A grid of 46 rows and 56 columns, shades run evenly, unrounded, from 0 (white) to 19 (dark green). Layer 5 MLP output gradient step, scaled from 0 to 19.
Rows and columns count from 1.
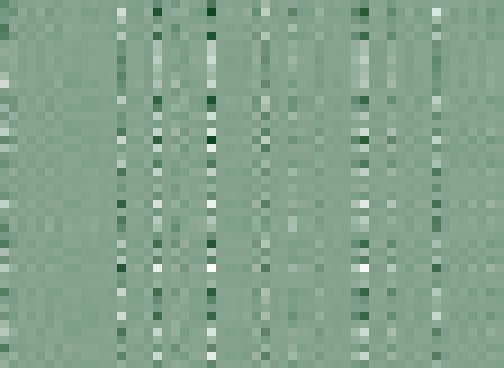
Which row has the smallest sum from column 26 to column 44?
34
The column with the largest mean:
14
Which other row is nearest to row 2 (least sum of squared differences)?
18
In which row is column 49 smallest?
2
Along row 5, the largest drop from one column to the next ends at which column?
25
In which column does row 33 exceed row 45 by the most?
24
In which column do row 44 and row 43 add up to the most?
1
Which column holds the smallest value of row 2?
49
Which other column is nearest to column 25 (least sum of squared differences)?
27
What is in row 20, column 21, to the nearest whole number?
10
